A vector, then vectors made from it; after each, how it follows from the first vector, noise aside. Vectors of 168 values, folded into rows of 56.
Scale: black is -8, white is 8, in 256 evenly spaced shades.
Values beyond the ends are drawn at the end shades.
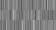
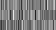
scaled up.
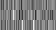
scaled up.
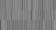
wrapped around, shrunk.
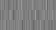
negated, shrunk.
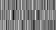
negated, scaled up.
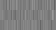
wrapped around, shrunk.
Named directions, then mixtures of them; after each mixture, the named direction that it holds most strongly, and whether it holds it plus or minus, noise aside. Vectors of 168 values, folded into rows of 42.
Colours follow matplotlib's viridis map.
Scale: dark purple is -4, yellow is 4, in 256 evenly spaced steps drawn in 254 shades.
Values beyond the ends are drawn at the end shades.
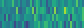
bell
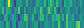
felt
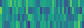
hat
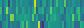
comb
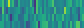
comb, minus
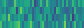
bell, minus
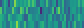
felt, minus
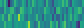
felt, minus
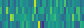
comb, plus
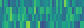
hat, minus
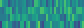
hat, minus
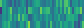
hat, minus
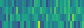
bell, plus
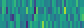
comb, minus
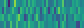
felt, minus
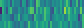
hat, minus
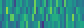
comb, plus
